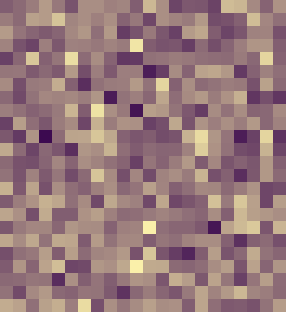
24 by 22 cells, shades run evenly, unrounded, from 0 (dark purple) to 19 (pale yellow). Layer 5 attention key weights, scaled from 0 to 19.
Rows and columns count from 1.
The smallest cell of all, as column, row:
4, 11
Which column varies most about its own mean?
19
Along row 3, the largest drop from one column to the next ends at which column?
10
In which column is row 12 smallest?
6
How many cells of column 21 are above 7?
20
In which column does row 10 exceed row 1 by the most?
14
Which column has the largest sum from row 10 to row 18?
8
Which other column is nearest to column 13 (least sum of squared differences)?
5
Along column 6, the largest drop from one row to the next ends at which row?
12
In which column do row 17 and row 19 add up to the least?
18
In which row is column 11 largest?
21
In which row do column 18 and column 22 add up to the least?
3
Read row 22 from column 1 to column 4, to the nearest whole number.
8 8 9 9
